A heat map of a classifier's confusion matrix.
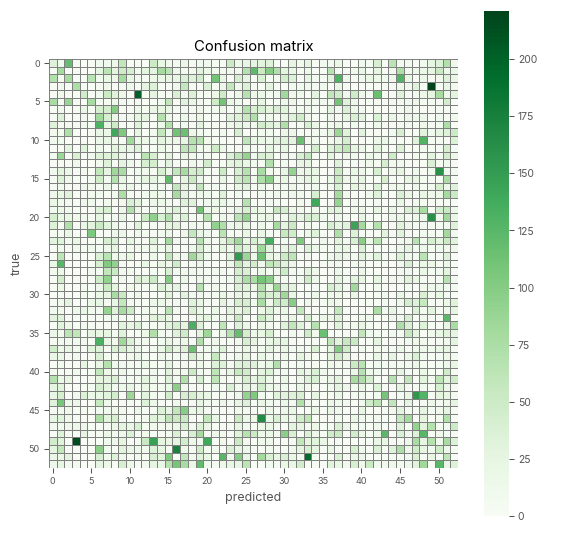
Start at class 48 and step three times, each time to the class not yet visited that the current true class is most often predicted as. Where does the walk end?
49
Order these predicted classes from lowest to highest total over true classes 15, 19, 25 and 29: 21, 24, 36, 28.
21, 36, 28, 24
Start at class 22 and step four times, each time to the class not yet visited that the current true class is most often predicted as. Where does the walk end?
34
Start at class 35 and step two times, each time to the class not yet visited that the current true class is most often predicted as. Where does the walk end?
27
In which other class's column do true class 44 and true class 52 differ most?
50
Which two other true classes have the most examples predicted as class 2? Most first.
0, 5
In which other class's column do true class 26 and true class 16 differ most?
1
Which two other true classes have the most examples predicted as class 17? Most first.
9, 45
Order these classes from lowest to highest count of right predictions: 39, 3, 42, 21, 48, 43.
42, 39, 3, 21, 43, 48
